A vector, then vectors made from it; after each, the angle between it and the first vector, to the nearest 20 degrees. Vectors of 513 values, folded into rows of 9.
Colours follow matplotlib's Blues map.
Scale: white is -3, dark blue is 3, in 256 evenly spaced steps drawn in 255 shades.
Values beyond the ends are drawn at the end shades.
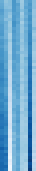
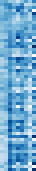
120 degrees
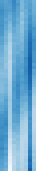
40 degrees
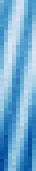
80 degrees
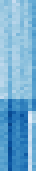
120 degrees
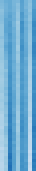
160 degrees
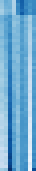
160 degrees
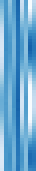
100 degrees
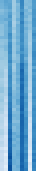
160 degrees
